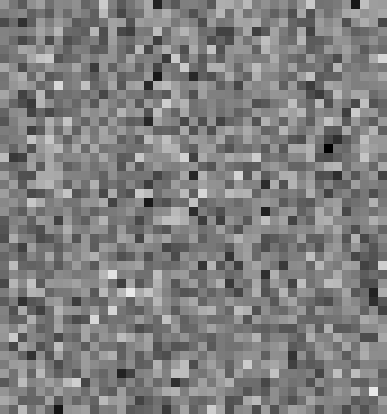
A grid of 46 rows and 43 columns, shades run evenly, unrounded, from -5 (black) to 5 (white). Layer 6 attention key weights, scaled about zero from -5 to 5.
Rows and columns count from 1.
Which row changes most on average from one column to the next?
32
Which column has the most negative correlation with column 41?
2
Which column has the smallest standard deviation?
31
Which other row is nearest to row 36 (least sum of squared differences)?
39
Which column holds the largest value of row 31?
13
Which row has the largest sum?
18
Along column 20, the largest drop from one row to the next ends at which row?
43
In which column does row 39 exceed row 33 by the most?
42
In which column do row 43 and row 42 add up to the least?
14
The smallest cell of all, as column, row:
37, 17
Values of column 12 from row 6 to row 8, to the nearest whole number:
-1 1 1
